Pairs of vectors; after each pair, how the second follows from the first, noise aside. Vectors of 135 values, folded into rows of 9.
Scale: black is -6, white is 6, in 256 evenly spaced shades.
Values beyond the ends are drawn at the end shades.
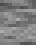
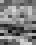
wrapped around, scaled up.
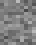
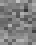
sign-scrambled.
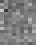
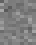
shrunk.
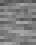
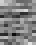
wrapped around, scaled up.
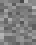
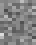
sign-scrambled.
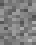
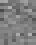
wrapped around, negated, partly zeroed.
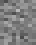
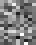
wrapped around, scaled up.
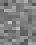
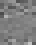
wrapped around, partly zeroed.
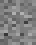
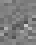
wrapped around, negated, partly zeroed.
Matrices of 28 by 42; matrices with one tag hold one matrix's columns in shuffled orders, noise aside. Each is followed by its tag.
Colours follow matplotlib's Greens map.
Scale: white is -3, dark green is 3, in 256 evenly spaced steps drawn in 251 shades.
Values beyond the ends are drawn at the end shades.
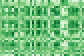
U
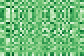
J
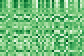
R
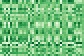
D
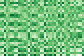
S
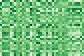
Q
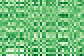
S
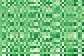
S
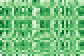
U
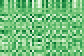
R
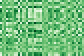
J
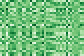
Q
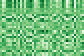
R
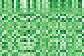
R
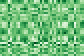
D
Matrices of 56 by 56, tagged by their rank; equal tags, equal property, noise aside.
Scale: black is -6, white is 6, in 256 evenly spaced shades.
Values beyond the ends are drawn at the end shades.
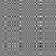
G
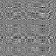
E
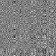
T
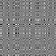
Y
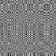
Y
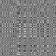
Y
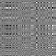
Y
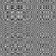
Y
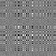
G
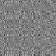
E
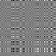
G
